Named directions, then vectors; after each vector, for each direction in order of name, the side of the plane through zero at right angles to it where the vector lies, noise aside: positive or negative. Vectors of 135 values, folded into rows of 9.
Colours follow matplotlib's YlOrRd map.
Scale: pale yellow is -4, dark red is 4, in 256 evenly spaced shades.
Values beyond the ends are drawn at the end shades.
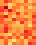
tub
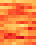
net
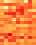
positive, negative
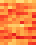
positive, positive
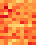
positive, positive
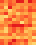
negative, negative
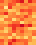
negative, negative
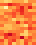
positive, negative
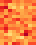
negative, positive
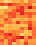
positive, negative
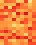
positive, positive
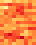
positive, negative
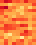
negative, positive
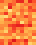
negative, negative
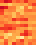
negative, positive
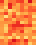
negative, negative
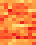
positive, positive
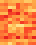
positive, positive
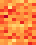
positive, positive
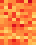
negative, negative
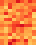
negative, negative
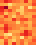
negative, positive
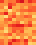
negative, negative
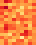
negative, positive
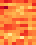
negative, positive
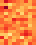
negative, positive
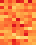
negative, negative
